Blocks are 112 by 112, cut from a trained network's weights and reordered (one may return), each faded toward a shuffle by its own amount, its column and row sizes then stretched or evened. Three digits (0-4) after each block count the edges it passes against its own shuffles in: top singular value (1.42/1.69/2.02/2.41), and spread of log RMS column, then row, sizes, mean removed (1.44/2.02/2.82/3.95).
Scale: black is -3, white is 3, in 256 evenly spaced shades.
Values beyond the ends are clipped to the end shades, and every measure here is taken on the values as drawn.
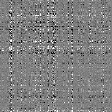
2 4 3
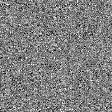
0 0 2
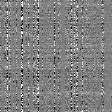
3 4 0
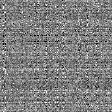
3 3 1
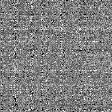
1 3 2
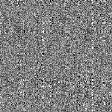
2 2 2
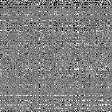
2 3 4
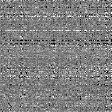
3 3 3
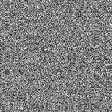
3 0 1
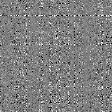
2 3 2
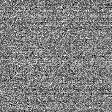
1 1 0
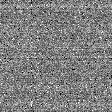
1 0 0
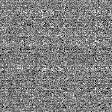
1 2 2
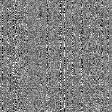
0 4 0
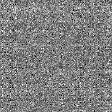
0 3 1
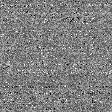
0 0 2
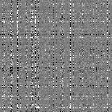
3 4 2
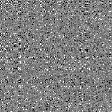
4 2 2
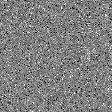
2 1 0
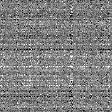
4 3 2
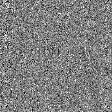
0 2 0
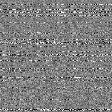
2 0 4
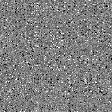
3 0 1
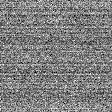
3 0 0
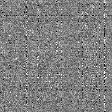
1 3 1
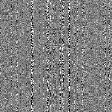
2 4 0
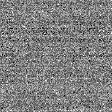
1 2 1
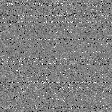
2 0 3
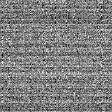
4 3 0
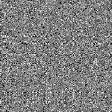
3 1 1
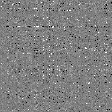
2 2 2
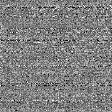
1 1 3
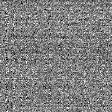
1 3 0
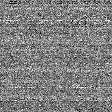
2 1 2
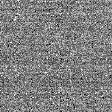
0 2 1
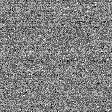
0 0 1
